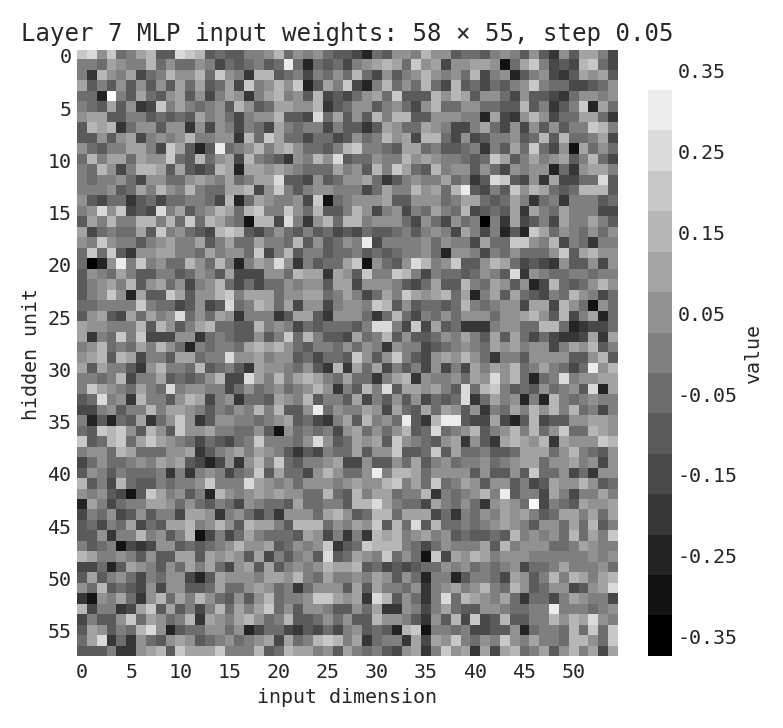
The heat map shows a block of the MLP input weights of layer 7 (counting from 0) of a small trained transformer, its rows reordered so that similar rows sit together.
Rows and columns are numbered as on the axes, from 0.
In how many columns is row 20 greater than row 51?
21
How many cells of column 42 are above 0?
19
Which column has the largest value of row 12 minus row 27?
53
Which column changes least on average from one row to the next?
54
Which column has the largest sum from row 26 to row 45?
18
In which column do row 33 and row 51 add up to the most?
2
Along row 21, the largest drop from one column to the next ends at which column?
45
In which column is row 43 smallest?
0
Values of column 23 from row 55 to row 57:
-0.1 0 0.1
